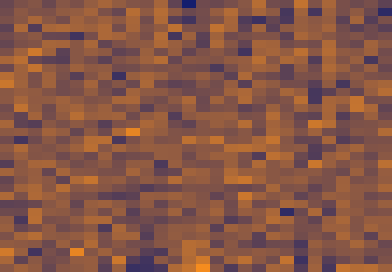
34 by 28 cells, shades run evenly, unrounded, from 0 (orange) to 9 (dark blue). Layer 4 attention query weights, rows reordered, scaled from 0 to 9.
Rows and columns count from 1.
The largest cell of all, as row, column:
1, 14
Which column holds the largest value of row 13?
23
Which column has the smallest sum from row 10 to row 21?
20
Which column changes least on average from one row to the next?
15
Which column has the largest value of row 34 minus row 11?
11
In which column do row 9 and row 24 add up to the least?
3
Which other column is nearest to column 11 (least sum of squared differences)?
4
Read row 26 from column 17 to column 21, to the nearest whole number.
5 3 5 5 3
